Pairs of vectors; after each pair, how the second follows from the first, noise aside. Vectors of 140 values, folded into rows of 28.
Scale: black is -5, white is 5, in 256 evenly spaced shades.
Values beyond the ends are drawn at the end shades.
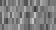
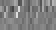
wrapped around, partly zeroed.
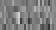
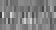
wrapped around, negated, partly zeroed.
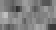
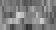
wrapped around, negated.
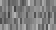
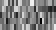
reversed, scaled up.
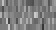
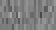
wrapped around, negated, shrunk.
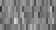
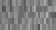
wrapped around, negated, shrunk.
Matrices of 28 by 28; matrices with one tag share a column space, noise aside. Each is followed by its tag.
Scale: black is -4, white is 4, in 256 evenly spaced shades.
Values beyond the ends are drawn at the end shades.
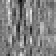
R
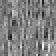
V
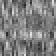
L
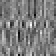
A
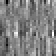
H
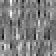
V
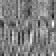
A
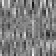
L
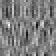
A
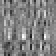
V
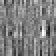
H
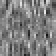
L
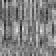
R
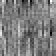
H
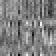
A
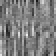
H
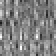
V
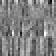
H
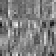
A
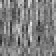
R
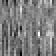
H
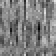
R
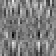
L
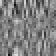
L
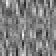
L
